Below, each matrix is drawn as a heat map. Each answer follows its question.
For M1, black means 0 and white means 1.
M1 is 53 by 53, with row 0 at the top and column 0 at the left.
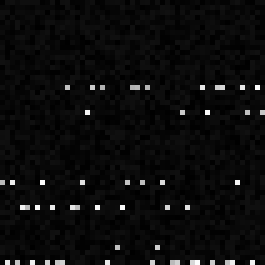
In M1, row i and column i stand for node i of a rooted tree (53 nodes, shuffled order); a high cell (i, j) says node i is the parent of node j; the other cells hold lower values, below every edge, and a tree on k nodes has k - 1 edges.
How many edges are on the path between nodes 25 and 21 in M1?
4
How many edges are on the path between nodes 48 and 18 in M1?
2
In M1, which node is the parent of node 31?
49
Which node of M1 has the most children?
52
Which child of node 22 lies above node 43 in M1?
17
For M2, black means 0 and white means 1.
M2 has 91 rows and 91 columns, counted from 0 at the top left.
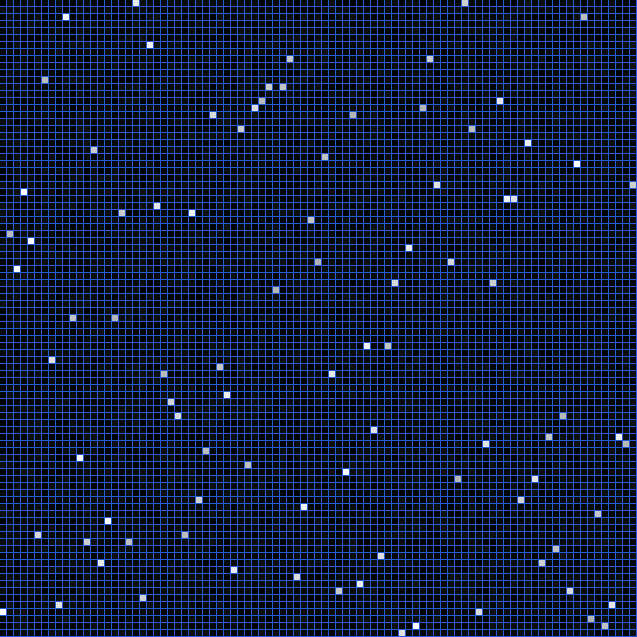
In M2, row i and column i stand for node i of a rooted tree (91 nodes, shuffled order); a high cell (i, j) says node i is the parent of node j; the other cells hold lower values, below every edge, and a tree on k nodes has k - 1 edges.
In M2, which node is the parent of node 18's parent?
80
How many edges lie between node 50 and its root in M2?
8
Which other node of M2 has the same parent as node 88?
78
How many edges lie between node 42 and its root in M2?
8
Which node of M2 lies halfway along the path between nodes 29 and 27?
45
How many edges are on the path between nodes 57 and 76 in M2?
3
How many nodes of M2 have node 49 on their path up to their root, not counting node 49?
4
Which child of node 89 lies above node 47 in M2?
86
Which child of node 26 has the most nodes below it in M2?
62
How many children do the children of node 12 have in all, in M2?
3
